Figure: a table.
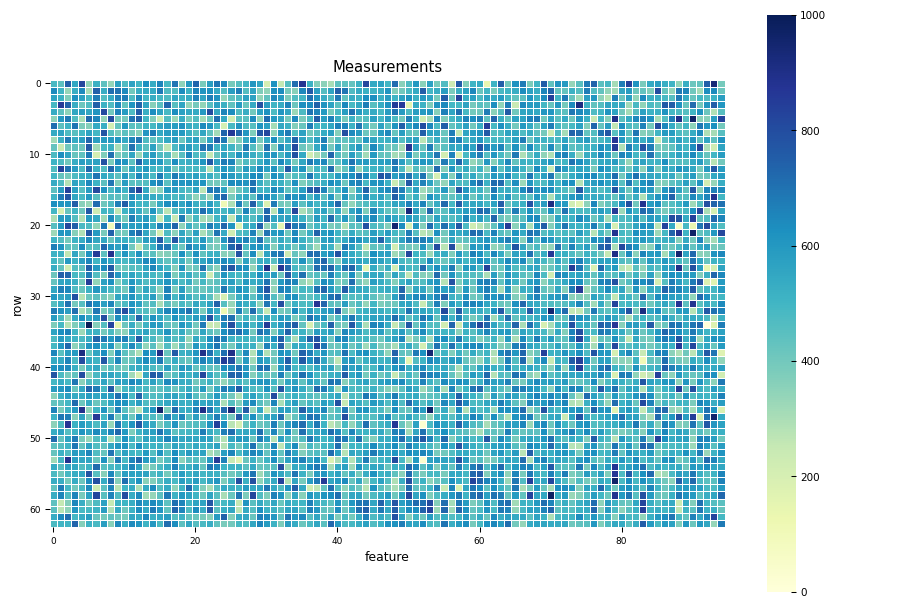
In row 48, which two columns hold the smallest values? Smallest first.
52, 26
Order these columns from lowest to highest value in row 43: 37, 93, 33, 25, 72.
72, 33, 93, 25, 37
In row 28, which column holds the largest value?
5
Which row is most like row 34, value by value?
28
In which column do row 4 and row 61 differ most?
93
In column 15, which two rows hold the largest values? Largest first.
46, 38
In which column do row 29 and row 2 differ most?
74
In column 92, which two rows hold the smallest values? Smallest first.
34, 26
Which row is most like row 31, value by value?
37
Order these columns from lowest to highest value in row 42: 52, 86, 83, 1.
1, 86, 52, 83
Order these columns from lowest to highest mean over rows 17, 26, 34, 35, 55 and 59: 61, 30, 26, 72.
72, 26, 30, 61
